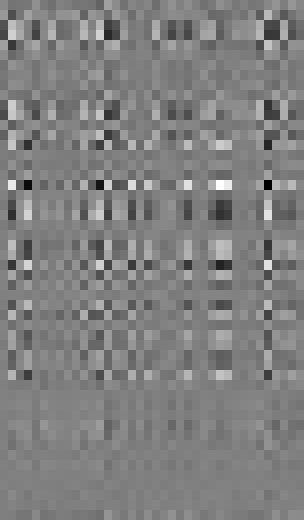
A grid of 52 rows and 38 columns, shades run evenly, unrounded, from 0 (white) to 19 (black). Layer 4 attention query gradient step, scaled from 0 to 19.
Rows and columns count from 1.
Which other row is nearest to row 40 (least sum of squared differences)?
48
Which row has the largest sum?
27
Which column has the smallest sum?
2
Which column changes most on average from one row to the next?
34
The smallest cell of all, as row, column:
19, 28
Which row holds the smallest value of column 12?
22
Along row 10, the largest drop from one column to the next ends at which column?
14
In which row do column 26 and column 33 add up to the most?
5
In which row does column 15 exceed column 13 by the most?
4
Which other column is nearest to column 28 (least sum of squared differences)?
29
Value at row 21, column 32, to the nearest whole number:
10
